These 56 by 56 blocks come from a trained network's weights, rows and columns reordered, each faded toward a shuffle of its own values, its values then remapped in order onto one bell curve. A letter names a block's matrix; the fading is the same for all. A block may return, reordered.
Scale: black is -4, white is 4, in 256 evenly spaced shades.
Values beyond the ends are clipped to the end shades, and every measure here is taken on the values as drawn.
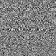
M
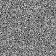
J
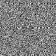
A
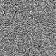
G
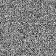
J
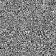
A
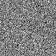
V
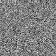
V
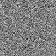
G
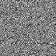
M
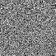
J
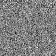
J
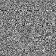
M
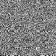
M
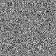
A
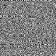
M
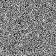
J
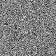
V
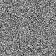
V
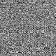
A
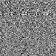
M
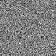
G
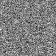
J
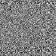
M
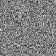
M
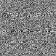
M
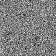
J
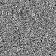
V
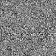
A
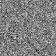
J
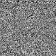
A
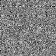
A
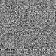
M
